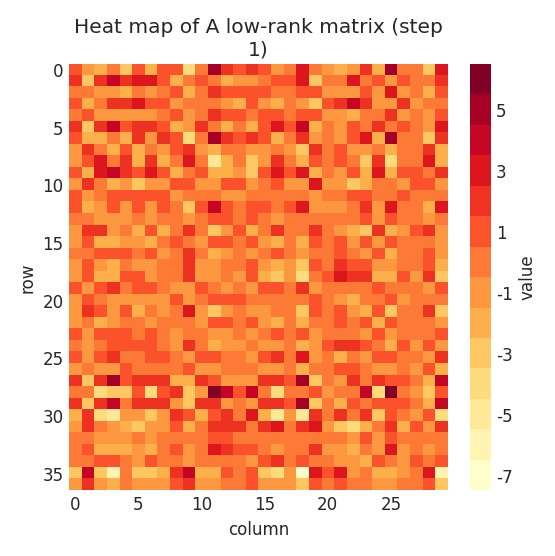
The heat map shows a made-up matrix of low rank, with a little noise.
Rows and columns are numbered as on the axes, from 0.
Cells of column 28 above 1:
6
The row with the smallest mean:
35
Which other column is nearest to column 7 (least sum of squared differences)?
0
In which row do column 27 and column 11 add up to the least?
8
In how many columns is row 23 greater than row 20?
15
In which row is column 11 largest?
28
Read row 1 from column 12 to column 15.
-2 -1 -1 0
